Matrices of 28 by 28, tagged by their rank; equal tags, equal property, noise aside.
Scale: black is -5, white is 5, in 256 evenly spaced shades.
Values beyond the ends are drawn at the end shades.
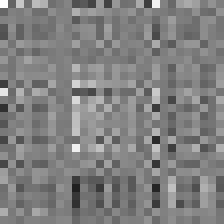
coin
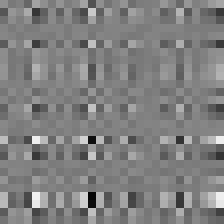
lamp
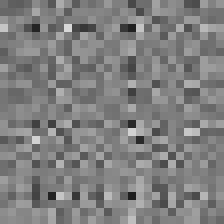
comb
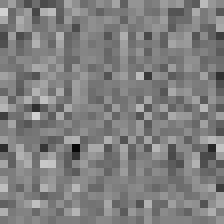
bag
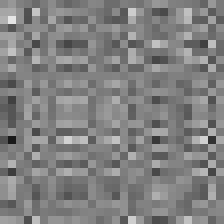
coin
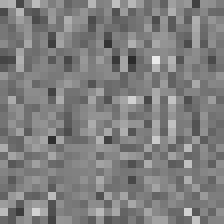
bag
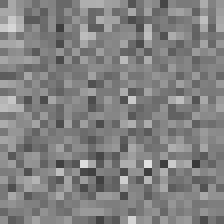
bag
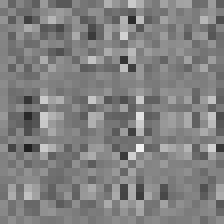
comb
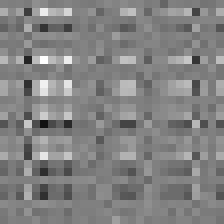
lamp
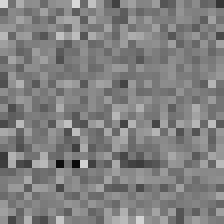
bag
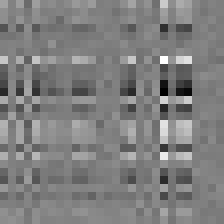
lamp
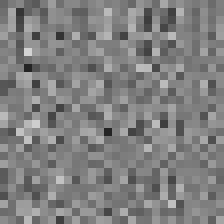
bag
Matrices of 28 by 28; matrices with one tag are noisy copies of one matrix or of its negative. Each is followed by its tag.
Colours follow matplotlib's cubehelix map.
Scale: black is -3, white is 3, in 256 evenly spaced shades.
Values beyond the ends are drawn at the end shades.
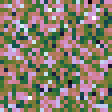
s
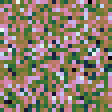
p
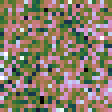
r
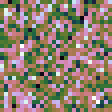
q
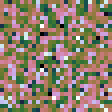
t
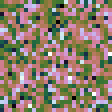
s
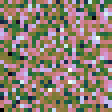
s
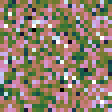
r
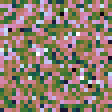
p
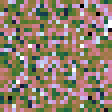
t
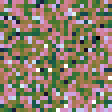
t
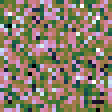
p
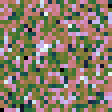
p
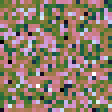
s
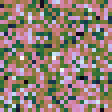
p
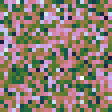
p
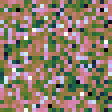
r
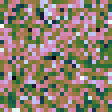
p
